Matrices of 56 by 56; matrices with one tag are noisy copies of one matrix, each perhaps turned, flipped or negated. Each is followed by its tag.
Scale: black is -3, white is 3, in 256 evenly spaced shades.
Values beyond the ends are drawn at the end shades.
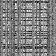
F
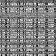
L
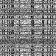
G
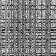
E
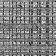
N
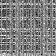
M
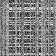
F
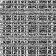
M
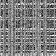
M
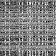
E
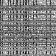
E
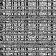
M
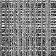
E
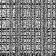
M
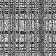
G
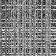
E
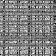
M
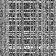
F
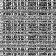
M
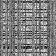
F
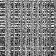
E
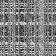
G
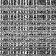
E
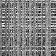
E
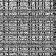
M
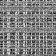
N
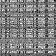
L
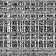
F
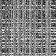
E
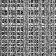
N
